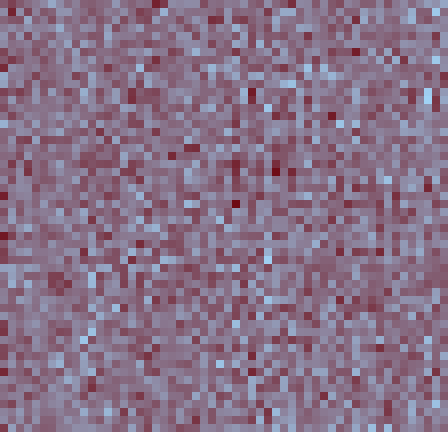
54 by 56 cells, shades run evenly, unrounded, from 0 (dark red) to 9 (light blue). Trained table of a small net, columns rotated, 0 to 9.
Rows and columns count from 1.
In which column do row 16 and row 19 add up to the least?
25
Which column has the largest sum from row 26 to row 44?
34
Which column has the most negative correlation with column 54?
32
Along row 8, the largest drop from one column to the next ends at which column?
51
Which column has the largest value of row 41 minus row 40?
30
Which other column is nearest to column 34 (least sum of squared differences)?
53
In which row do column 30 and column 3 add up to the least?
26
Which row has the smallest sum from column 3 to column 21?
21
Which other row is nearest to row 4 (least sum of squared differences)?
46
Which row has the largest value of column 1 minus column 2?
2
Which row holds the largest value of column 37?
11
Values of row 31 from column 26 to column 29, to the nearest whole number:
4 6 5 5
